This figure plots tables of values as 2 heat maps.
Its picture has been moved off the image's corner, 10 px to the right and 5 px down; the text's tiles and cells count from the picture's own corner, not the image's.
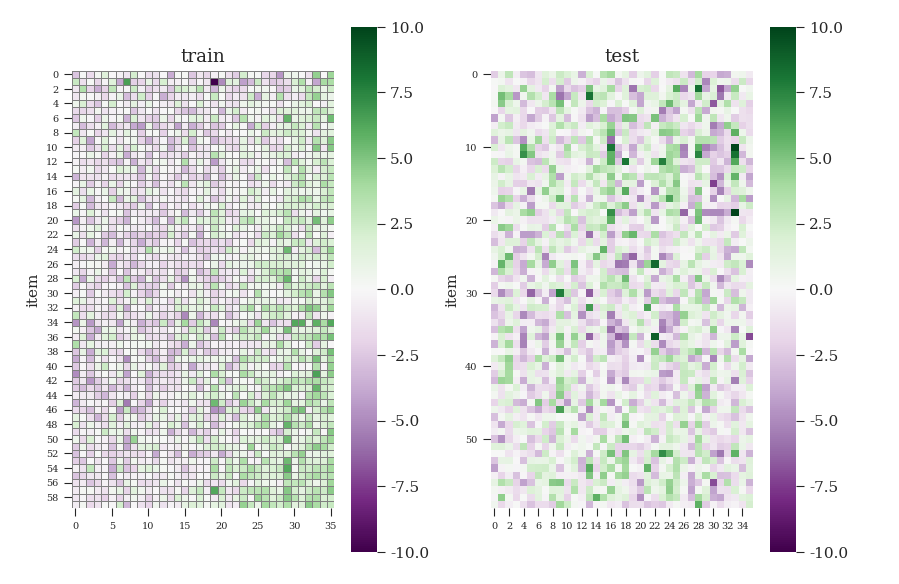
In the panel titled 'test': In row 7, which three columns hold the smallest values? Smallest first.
30, 31, 19
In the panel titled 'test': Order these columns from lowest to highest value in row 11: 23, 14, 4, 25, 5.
23, 14, 25, 5, 4
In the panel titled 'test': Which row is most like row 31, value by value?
38
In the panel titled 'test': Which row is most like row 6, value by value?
22
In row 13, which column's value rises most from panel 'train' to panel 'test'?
15
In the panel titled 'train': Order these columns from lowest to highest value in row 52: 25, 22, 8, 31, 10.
8, 10, 22, 25, 31
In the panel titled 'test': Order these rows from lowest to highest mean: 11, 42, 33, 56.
33, 42, 56, 11
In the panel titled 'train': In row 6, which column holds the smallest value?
7
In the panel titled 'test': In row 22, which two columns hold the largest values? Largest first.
19, 18
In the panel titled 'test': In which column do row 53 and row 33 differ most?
25
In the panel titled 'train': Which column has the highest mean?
35
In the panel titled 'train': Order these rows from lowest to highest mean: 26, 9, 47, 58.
9, 26, 47, 58
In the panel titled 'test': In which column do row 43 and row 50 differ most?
18
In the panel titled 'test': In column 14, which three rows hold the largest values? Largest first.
58, 25, 13
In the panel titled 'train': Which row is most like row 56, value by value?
30
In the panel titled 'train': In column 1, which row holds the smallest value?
28
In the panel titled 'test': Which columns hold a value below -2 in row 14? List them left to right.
9, 30, 31, 35
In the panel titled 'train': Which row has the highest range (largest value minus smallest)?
1
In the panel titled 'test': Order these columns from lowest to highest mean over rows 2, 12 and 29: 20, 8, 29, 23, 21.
20, 29, 8, 21, 23
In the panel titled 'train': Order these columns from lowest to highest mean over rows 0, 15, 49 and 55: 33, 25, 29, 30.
25, 30, 29, 33
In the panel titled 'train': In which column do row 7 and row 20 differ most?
24
